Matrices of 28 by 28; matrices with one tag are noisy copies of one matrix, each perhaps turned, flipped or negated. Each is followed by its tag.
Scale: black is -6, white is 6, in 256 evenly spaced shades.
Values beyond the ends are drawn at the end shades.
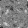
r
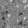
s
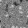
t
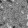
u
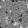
t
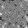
u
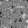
t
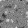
t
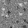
s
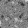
r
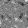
r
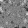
u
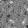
r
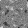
r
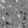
s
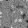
t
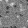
t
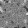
u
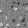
s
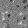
s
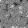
t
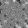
u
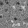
s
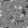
t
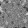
u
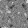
r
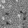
s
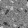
r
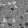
s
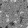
t
